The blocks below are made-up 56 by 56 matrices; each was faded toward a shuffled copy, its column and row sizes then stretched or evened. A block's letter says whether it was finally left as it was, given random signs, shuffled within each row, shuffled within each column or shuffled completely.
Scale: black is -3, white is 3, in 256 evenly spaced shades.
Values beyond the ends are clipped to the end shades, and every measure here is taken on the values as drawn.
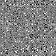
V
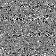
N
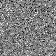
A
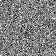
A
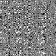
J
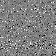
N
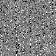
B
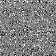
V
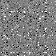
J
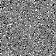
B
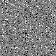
B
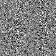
B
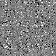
V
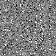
B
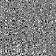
J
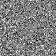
A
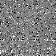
V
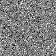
A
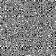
J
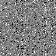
B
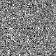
V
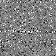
V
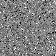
A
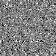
N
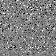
N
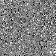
B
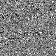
N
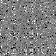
J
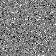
N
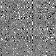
J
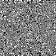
V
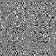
J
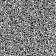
A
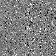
B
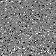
N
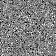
A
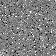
A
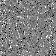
B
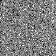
B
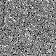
A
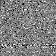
N
